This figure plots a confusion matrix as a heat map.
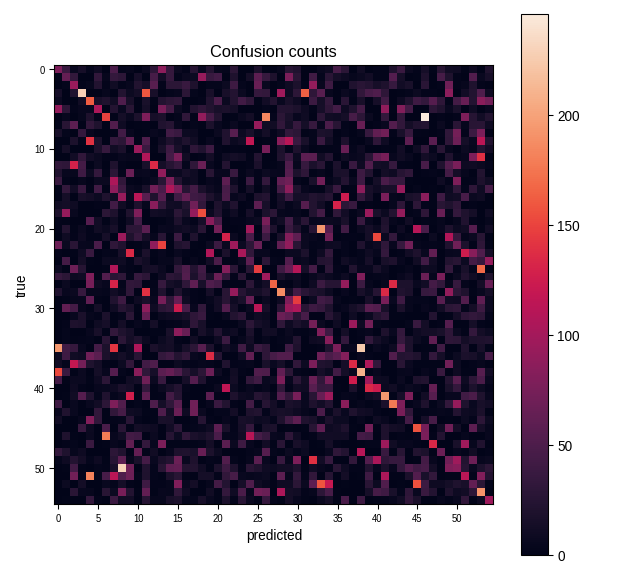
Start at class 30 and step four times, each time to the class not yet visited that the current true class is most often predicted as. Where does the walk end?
25
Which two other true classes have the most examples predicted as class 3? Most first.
37, 41
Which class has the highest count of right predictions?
3
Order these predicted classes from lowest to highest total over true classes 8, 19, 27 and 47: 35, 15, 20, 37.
37, 35, 15, 20
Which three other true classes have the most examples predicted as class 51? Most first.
23, 47, 6
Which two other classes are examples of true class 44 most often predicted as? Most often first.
4, 30
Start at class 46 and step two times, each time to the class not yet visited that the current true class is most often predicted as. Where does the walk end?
26
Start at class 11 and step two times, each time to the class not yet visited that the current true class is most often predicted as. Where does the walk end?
28
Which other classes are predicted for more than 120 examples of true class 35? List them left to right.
0, 7, 38
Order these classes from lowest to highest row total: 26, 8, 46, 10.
10, 8, 46, 26
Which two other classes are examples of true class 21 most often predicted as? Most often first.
40, 49
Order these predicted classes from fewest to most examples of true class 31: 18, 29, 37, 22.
37, 22, 18, 29
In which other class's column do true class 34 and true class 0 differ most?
13
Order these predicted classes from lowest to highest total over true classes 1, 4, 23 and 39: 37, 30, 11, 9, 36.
36, 30, 11, 37, 9
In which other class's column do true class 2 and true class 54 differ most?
32
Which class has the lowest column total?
27
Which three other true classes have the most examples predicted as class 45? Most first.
52, 20, 51
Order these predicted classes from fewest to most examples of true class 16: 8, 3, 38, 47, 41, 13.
47, 3, 38, 13, 41, 8
